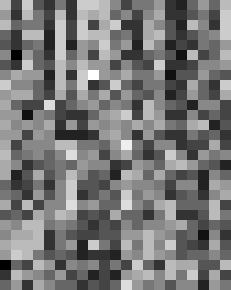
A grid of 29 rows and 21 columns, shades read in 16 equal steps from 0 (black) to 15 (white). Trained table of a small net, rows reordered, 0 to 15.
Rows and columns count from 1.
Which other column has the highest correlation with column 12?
20
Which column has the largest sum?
12
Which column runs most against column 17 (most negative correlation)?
10
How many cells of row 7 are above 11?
2
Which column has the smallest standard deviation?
15
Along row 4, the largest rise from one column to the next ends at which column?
6
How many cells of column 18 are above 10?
3
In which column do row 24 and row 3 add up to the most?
14
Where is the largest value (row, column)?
8, 9
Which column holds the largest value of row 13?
19
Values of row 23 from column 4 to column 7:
11 7 8 7
